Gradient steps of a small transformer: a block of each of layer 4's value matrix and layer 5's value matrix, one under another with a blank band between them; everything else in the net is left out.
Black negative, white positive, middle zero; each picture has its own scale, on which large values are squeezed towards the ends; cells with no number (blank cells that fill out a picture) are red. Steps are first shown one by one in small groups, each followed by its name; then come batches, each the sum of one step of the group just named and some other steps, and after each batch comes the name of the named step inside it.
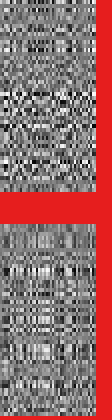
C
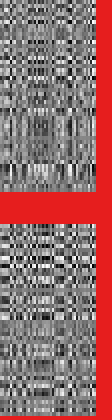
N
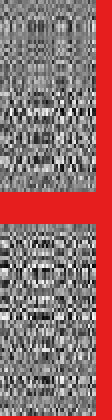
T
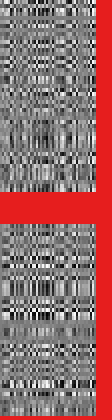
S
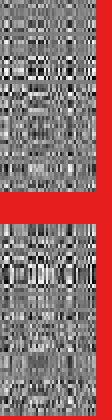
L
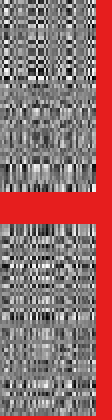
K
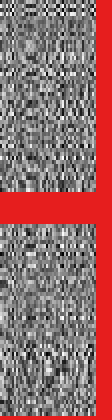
T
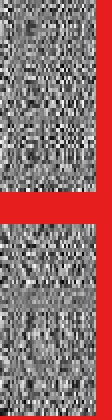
C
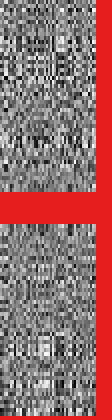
C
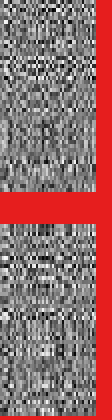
S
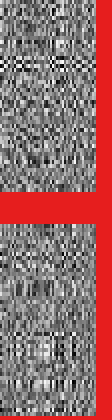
C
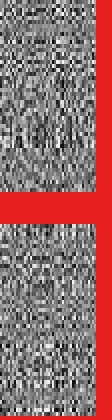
N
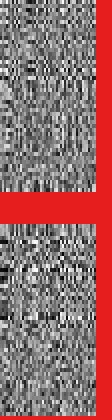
K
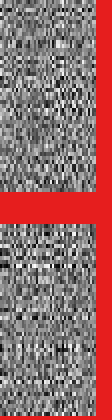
T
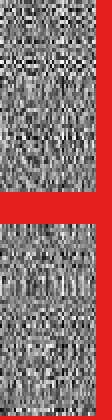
N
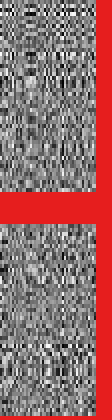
L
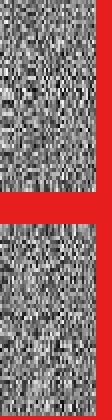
K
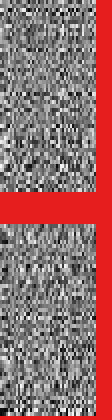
C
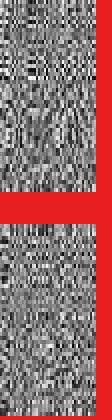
K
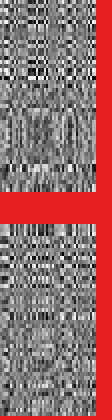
K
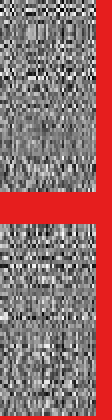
K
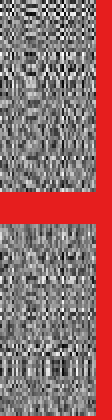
L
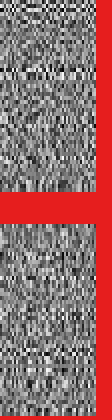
C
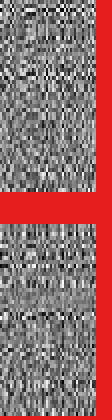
S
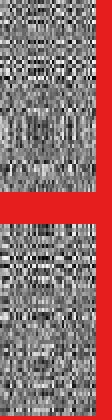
N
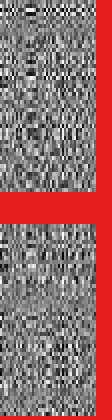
L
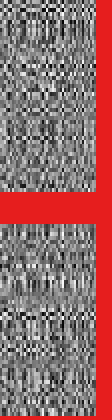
S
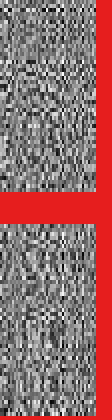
C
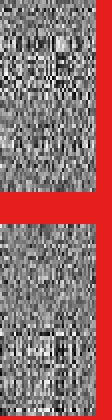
L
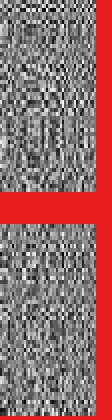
T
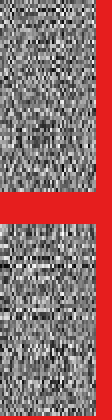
T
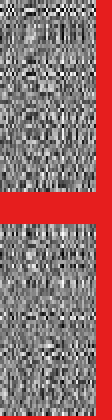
S
